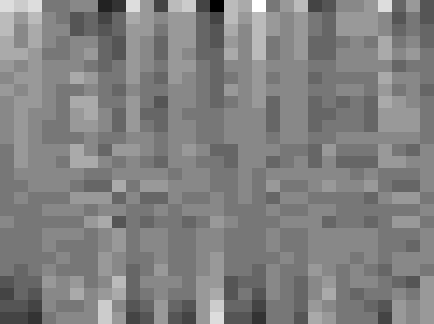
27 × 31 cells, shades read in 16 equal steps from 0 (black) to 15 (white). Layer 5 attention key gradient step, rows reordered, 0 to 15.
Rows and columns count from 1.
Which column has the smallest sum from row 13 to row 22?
17
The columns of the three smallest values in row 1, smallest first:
16, 8, 9
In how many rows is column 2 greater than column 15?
15
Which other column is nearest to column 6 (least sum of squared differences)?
7
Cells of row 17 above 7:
13
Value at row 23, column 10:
6
